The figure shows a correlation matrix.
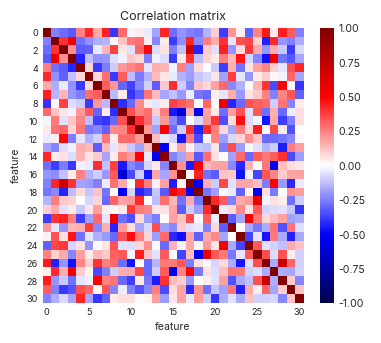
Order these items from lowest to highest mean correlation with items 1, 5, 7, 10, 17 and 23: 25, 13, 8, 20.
8, 13, 25, 20
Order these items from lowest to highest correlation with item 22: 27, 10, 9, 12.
12, 10, 9, 27
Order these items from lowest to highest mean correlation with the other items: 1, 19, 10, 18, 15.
18, 15, 10, 1, 19
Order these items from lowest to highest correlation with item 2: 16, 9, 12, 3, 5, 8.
5, 16, 9, 3, 8, 12
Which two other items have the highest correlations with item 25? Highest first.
19, 11
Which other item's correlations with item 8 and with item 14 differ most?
0
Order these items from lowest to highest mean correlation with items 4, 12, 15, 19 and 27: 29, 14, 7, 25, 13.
7, 29, 13, 14, 25
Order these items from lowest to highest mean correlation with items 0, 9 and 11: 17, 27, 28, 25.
28, 17, 27, 25
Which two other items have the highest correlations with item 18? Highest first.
15, 16
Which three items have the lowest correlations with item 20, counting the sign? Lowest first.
30, 16, 18
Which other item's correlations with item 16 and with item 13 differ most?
9
